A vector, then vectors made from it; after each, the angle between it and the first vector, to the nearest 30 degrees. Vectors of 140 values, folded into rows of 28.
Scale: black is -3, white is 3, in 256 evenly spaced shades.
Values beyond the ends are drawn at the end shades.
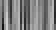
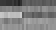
90 degrees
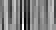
30 degrees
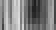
60 degrees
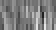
90 degrees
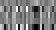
90 degrees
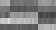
90 degrees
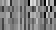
60 degrees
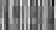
150 degrees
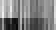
120 degrees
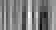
90 degrees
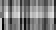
30 degrees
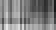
60 degrees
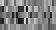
90 degrees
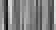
150 degrees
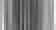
120 degrees
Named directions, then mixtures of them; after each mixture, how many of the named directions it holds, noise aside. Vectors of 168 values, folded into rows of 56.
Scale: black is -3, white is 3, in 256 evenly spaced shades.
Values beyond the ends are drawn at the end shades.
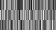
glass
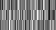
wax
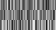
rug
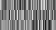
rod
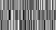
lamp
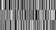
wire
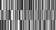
three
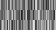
one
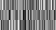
one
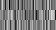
one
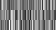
three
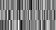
two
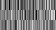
one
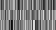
four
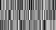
two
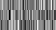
one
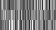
three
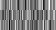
one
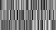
one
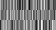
three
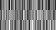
four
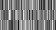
one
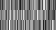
three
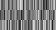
four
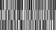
one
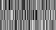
two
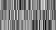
one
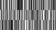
four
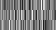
four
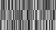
one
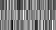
four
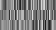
one
